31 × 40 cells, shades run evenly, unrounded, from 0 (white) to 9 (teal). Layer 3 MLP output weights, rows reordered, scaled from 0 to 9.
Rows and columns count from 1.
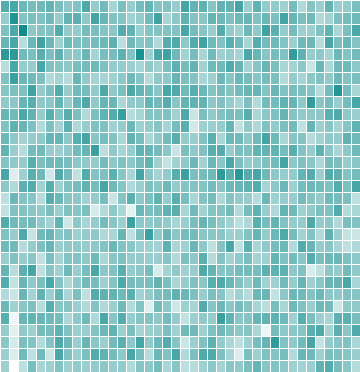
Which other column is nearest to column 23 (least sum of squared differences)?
37
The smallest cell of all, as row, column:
31, 2
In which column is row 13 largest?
11
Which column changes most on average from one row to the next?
15
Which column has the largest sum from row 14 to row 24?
32
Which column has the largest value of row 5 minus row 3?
16
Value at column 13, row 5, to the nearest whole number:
5
